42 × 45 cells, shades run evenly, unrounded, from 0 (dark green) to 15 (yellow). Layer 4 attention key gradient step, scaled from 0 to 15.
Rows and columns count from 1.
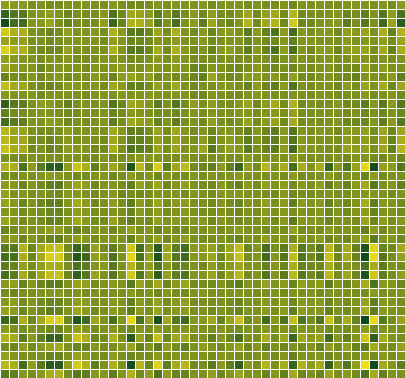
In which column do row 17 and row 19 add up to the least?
15
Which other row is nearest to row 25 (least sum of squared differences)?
40
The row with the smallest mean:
3
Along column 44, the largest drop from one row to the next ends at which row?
4
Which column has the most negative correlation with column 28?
45
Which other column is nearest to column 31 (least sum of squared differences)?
28
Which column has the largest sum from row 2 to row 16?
1
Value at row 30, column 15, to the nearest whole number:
11
